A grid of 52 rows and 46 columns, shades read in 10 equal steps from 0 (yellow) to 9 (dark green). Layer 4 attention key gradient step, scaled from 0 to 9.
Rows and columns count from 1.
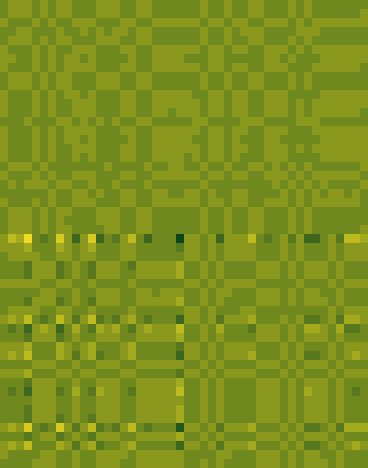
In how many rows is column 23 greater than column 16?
11
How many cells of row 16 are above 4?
23
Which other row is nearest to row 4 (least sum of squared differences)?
14
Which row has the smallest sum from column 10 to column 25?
37
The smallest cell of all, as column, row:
4, 27
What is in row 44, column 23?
2
